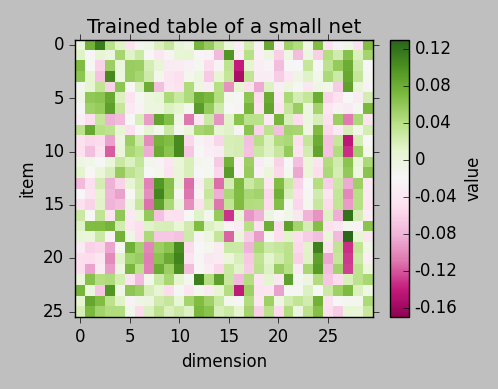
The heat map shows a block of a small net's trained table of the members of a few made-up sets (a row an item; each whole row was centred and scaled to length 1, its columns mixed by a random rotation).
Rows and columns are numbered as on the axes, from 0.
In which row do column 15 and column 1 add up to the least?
16
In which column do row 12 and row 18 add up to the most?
27
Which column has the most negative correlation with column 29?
28
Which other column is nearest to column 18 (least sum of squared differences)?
20
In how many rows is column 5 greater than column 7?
15
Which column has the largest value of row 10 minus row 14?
10
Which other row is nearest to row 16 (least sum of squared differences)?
18
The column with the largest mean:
24
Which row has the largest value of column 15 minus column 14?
1
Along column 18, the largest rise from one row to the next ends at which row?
19
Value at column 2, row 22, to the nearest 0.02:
0.04
